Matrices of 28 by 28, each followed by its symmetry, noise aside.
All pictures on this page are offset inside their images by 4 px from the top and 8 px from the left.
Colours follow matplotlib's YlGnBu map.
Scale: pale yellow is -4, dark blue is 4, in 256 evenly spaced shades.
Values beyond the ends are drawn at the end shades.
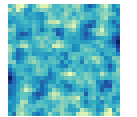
same after a half turn.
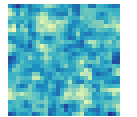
same after a half turn.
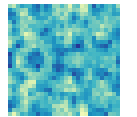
mirrored top to bottom.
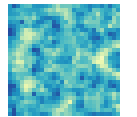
mirrored top to bottom.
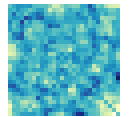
symmetric.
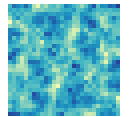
same after a half turn.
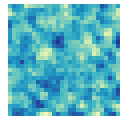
antisymmetric.
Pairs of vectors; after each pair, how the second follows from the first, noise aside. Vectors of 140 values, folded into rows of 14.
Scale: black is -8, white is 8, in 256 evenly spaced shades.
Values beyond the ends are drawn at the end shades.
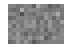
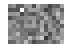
scaled up.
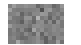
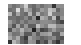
reversed, negated, scaled up.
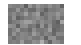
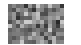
scaled up.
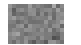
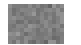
shrunk.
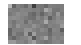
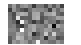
wrapped around, negated, scaled up.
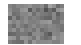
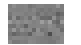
partly zeroed.
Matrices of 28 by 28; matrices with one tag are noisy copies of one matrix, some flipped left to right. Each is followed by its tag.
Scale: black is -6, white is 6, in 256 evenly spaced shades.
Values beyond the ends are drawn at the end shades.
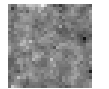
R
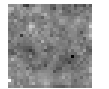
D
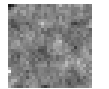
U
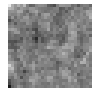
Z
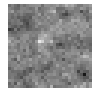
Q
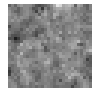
R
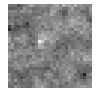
Q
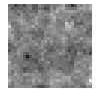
D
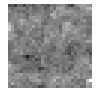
D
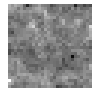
D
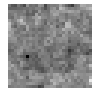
D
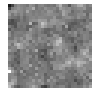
U
